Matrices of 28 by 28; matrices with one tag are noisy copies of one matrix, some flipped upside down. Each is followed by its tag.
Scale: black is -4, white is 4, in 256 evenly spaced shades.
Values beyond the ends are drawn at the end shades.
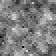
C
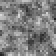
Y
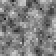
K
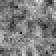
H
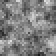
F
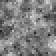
F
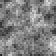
F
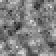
K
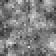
F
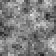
F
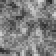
H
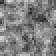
Y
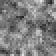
H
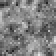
H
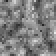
K
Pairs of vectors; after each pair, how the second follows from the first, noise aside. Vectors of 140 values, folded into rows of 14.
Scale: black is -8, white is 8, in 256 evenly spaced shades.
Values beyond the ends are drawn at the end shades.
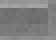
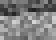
wrapped around, negated, scaled up.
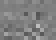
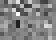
reversed, scaled up.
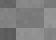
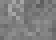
wrapped around, negated, partly zeroed.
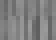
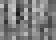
reversed, scaled up.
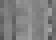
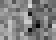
wrapped around, scaled up.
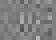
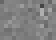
wrapped around, negated, partly zeroed.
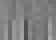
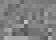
sign-scrambled.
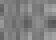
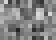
wrapped around, negated, scaled up.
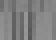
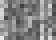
wrapped around, negated, scaled up.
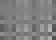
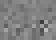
wrapped around, negated, partly zeroed.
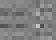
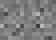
sign-scrambled.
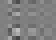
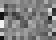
wrapped around, negated, scaled up.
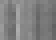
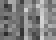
wrapped around, scaled up.
